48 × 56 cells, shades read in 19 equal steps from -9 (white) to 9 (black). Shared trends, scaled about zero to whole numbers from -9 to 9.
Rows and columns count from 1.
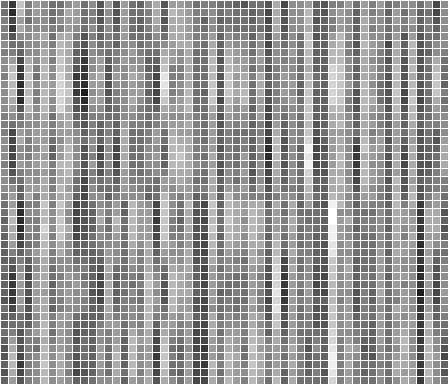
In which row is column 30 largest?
1
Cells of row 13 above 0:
21
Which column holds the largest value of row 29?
3
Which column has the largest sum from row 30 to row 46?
53
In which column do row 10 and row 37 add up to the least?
42
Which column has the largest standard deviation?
2
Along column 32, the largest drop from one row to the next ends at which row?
26
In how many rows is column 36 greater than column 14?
32
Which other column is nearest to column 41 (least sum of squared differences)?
40
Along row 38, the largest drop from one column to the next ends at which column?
35
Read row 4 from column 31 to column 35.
1 1 1 3 -3
